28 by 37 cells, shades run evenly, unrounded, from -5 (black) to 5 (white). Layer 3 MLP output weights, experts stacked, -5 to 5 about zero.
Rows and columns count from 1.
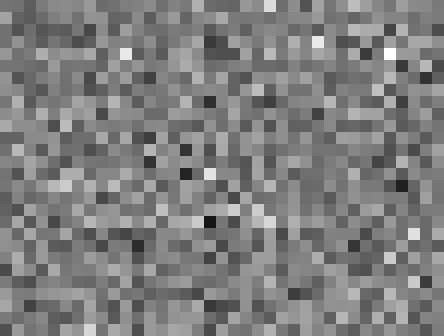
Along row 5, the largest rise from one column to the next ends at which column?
33
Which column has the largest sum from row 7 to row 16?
22
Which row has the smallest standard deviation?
2
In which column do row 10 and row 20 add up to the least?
27
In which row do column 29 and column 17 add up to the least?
11
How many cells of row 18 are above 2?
3
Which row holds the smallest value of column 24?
20
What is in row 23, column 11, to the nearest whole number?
1
